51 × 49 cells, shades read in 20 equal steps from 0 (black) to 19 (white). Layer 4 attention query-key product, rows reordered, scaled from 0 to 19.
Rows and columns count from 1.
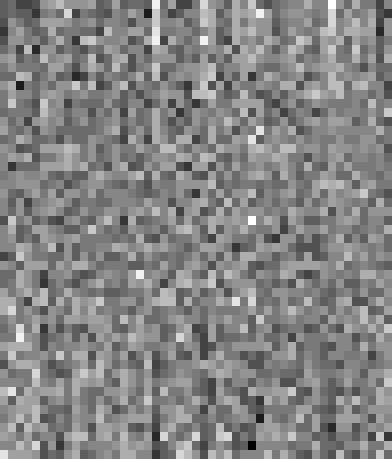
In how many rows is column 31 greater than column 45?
24
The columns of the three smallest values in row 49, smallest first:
20, 49, 47
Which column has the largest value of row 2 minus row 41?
33
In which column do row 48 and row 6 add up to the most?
4
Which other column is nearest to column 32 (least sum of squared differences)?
30
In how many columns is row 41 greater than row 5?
19
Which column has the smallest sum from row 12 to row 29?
16
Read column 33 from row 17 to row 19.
14 11 11
